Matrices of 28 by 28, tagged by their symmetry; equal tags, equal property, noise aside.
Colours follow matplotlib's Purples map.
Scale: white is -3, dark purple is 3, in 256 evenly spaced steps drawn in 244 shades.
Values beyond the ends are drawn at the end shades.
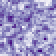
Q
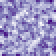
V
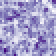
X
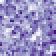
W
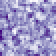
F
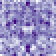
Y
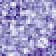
W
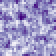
Q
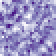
W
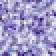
F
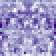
Y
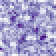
V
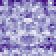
Y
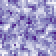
V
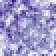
W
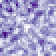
W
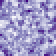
Q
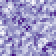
W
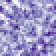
W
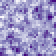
W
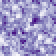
X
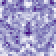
Y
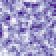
F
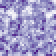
Q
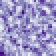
X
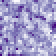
Q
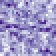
V
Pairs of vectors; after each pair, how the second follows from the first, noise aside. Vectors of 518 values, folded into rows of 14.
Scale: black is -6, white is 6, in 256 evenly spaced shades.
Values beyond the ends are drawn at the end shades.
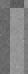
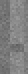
wrapped around, shrunk.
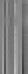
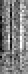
wrapped around, scaled up.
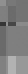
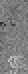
partly zeroed.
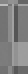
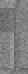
reversed, negated, shrunk.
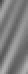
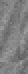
wrapped around, negated, shrunk.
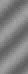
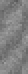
wrapped around, negated, shrunk.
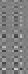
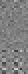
partly zeroed.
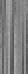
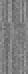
wrapped around, negated, shrunk.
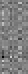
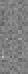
negated, shrunk.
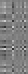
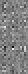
sign-scrambled.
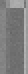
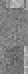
partly zeroed.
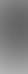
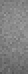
negated, shrunk.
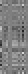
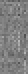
wrapped around, negated, shrunk.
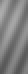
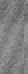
wrapped around, shrunk.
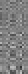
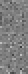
partly zeroed.
